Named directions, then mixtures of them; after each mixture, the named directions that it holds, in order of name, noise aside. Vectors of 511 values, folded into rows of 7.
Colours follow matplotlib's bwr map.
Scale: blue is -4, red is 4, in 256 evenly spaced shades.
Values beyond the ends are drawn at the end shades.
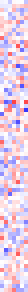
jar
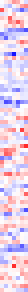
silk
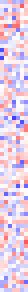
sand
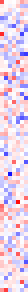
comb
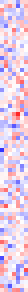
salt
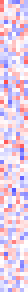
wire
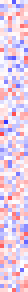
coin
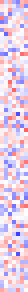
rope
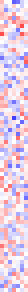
coin, sand, wire.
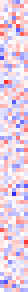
sand, wire.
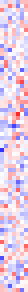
salt.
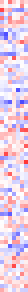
rope, silk.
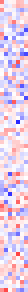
comb, jar, silk.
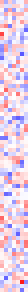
comb, sand.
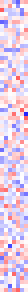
rope, salt, wire.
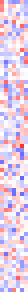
wire.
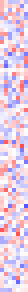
jar, rope, wire.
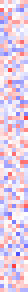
rope, silk.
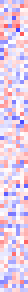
sand.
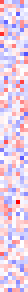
comb, salt, wire.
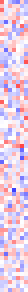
wire.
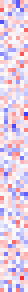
rope, salt, wire.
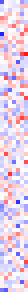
comb.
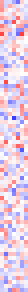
sand, wire.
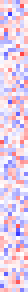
jar, rope.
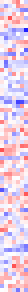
salt, silk.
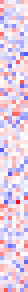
comb, salt.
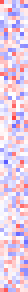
comb, rope, sand.
